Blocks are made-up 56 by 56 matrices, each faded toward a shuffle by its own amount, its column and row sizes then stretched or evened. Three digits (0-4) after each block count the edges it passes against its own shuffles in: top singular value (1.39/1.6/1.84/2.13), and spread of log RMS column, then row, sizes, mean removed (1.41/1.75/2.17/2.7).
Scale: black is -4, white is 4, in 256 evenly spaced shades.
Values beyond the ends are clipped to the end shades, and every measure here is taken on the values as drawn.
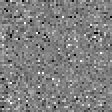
0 1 2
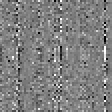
4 4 0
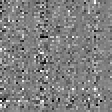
1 4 3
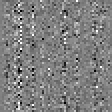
2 4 0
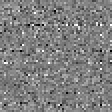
1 1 3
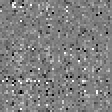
1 3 1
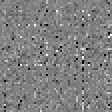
0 3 2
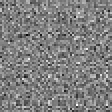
4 1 1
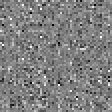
0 2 2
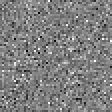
0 0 0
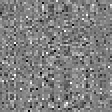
4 2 0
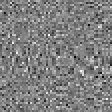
4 0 2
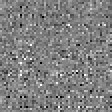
3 1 3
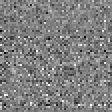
1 1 4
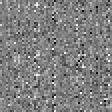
1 4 0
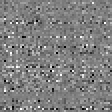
0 2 4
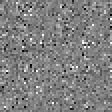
0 2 1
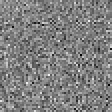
3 0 1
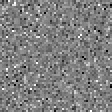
0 1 0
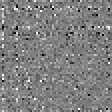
3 2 3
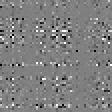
4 4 4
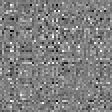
4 2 3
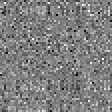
3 0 1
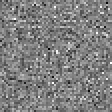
2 0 0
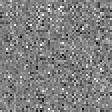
3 2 0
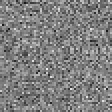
3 0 0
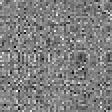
4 2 0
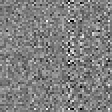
4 3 1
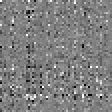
2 4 2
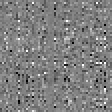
3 4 1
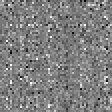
2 2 1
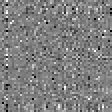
4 2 1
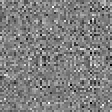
4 2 2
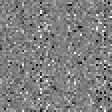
2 3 0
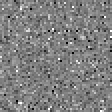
1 0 1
